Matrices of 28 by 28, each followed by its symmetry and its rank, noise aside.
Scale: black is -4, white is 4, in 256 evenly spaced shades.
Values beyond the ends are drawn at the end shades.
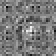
symmetric, rank three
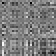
no symmetry, rank three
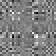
symmetric, rank two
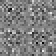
symmetric, rank four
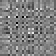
symmetric, rank two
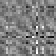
antisymmetric, rank two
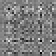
symmetric, rank three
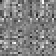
no symmetry, rank four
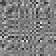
symmetric, rank four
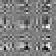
antisymmetric, rank two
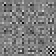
symmetric, rank three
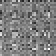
no symmetry, rank three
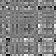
symmetric, rank two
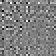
antisymmetric, rank four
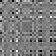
symmetric, rank two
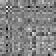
symmetric, rank three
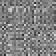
no symmetry, rank four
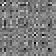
symmetric, rank four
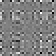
no symmetry, rank two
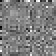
no symmetry, rank four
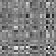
antisymmetric, rank two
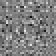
antisymmetric, rank four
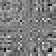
symmetric, rank four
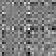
symmetric, rank two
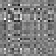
antisymmetric, rank two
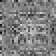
no symmetry, rank four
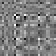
symmetric, rank two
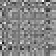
symmetric, rank three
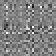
no symmetry, rank three
